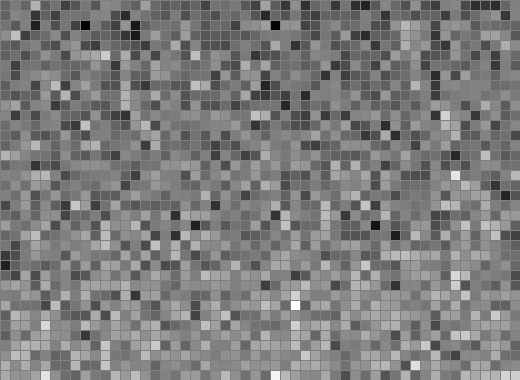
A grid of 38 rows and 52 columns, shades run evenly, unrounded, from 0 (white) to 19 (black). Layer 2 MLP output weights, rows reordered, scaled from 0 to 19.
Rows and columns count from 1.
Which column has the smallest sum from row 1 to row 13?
42
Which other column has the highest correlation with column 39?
32
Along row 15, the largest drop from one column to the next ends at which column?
16
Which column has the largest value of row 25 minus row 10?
13
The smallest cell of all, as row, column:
31, 30
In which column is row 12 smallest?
45
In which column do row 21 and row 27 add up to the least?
37
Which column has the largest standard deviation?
44
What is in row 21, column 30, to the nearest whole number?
9
